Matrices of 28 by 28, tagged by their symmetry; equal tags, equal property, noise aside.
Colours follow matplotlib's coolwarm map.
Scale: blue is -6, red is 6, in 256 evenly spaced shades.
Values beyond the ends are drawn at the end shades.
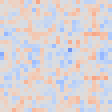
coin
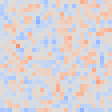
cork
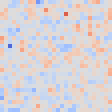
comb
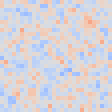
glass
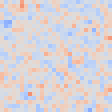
comb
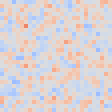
cork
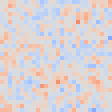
cork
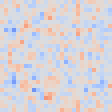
coin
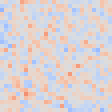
glass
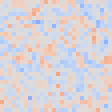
cork
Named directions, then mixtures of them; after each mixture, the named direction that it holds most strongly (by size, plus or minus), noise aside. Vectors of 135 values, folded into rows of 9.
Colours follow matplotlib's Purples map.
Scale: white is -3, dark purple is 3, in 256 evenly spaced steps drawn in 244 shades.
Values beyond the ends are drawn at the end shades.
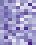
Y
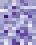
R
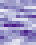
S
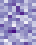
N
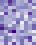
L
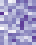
L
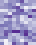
N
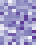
L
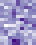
S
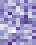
N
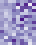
Y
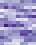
S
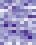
S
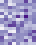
L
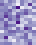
Y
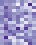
Y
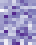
R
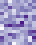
L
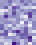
R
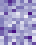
L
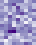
N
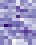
S
